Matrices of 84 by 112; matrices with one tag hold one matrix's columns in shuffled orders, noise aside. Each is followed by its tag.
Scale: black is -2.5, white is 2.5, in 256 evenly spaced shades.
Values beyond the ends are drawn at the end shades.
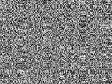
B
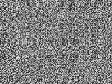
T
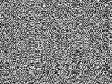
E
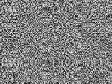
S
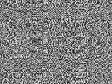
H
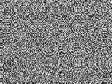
S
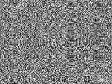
T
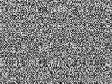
S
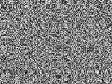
B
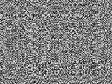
E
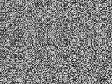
T
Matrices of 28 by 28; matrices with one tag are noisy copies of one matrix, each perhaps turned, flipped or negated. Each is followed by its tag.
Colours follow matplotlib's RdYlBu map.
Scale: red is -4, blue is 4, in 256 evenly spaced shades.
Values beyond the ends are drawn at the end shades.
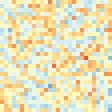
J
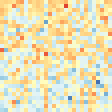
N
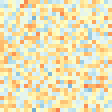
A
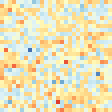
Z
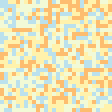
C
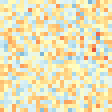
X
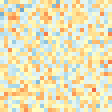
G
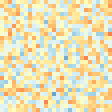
A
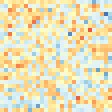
Z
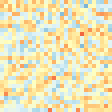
J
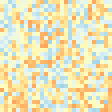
C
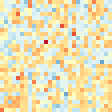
C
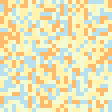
C
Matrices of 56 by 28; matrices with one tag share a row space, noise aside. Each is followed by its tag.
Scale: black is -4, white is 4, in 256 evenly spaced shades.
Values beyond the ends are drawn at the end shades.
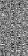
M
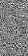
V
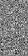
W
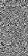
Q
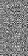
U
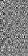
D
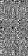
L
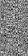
W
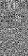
W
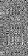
U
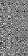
D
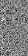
Q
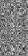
M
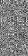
V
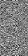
W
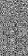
V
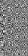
D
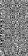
L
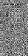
U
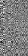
D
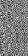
D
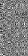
D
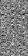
M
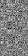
W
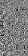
D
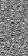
M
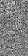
W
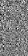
Q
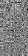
U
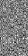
V
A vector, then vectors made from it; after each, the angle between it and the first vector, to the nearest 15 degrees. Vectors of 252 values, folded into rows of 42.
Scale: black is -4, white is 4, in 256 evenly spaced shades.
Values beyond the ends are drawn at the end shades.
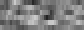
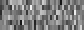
75 degrees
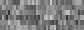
135 degrees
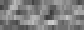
30 degrees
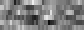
165 degrees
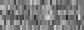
120 degrees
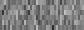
90 degrees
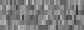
120 degrees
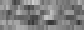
165 degrees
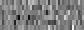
105 degrees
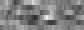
165 degrees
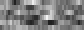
165 degrees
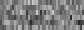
120 degrees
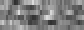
165 degrees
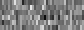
60 degrees
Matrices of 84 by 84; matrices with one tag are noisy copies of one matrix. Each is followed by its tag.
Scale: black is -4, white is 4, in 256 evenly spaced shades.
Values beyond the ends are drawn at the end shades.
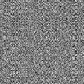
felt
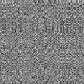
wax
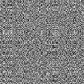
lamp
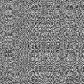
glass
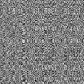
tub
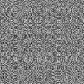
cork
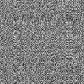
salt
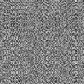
felt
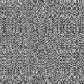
wax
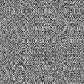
tub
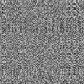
wax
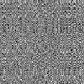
wax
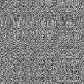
salt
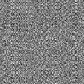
felt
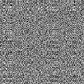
lamp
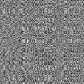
tub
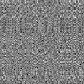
wax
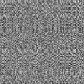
wax
